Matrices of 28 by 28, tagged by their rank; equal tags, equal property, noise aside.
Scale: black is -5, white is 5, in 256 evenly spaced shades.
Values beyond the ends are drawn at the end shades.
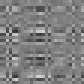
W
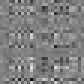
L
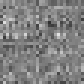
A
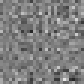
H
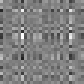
W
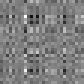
W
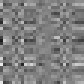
L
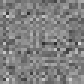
A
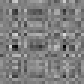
L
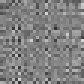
H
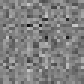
A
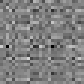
H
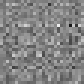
H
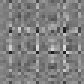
L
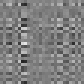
W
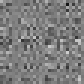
A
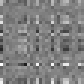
W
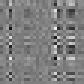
W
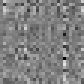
H
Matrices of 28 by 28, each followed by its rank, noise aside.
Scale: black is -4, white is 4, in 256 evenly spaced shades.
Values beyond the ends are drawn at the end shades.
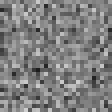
eight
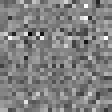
six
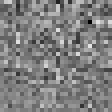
five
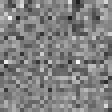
six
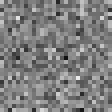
five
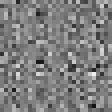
six
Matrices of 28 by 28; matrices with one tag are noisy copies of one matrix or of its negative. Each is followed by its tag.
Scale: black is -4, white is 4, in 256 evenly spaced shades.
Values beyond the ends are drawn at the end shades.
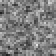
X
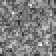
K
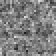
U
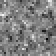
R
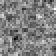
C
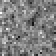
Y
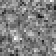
C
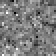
X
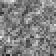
X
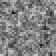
K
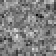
C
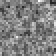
U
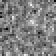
Y
